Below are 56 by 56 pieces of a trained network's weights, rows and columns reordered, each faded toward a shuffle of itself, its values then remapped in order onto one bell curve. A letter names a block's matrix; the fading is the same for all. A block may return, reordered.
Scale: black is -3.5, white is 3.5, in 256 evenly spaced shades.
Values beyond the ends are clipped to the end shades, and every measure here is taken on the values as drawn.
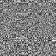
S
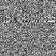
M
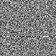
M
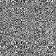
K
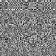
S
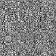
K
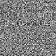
S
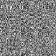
K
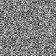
S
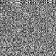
M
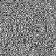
S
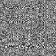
K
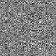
K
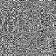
K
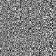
K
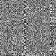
K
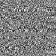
S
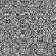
S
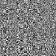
K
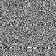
M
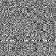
M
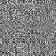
S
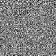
S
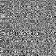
K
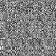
M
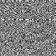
M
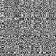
S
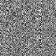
K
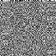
M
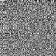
S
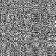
M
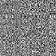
K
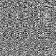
S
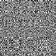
K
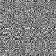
M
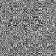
S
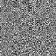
K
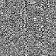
K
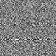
M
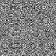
S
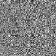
K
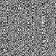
K
